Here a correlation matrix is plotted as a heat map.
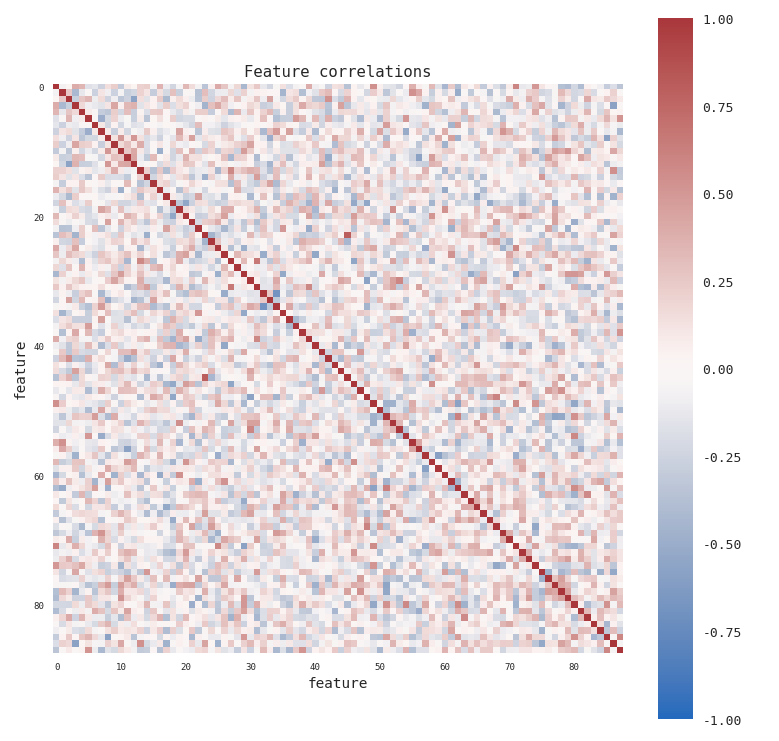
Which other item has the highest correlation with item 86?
13
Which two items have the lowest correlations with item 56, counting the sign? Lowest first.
11, 81
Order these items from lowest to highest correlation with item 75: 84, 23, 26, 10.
84, 23, 10, 26
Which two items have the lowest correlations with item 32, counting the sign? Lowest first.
34, 26
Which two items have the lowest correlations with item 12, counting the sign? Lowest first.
2, 33
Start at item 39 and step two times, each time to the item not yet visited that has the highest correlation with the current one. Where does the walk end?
27
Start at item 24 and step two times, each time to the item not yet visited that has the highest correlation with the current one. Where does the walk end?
48
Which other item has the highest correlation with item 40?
54
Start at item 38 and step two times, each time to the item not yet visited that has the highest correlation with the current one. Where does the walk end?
85
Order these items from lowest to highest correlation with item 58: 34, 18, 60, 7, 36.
18, 7, 36, 60, 34
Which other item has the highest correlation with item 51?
62
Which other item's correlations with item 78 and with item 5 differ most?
47
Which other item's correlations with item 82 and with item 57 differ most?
80
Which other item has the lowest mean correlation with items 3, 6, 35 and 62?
1
